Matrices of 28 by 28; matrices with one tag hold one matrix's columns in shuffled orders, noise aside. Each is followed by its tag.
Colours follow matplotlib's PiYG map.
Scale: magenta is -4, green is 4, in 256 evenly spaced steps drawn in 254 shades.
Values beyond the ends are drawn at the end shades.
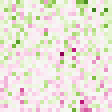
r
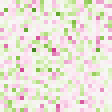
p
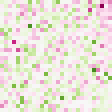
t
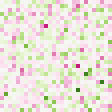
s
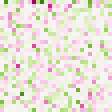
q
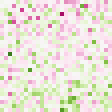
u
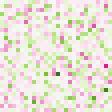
s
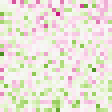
u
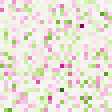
s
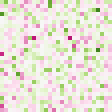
p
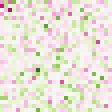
t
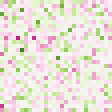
p
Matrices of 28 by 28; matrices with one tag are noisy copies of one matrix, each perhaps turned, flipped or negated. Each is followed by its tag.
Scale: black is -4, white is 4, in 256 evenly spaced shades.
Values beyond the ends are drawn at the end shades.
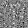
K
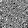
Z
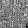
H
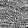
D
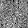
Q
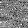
D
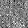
Q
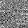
Q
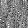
D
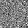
Z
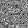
K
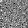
Z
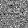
K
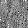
D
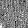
H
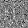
K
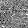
Q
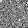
Z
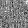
H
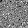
Z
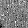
H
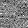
Q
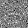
K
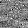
D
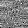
D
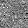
Q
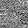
Q
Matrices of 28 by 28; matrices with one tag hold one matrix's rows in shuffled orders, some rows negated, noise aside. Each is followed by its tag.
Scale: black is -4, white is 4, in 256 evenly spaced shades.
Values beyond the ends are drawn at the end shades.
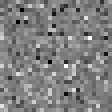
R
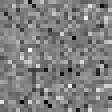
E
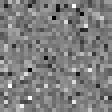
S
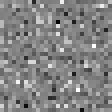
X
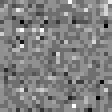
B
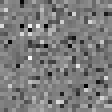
E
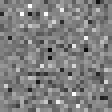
E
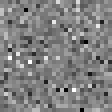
S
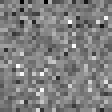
B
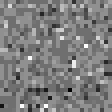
E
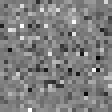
E
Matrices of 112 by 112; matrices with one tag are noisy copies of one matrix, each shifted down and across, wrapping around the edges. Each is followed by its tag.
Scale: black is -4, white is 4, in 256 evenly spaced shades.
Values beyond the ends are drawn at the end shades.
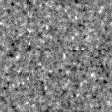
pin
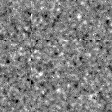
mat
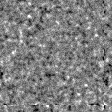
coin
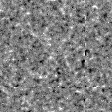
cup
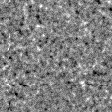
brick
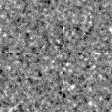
mat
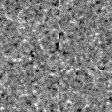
cup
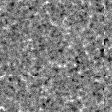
cup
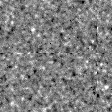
mat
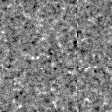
cup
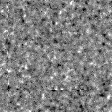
pin
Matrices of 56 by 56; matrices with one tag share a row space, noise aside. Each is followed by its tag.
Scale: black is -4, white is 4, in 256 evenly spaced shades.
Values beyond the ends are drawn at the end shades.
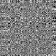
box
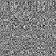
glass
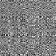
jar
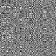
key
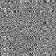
key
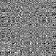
box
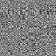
jar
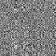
glass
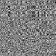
jar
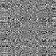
box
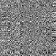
box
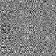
key
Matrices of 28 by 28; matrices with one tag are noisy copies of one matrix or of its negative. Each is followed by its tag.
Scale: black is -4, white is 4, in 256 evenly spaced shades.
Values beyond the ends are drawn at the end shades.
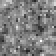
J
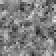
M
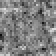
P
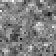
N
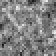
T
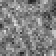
T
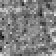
P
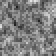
T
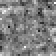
P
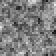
T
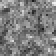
J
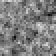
N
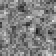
M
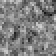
N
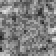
P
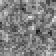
M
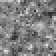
N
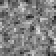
M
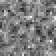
M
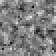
M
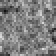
P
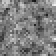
J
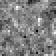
T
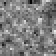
T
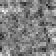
P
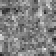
P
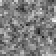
M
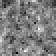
J
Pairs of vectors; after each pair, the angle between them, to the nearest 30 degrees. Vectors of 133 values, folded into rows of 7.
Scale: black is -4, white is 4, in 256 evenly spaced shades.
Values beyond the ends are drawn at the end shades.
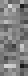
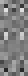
90 degrees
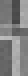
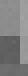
90 degrees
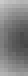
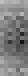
30 degrees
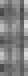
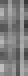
150 degrees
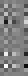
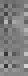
150 degrees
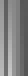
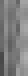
150 degrees
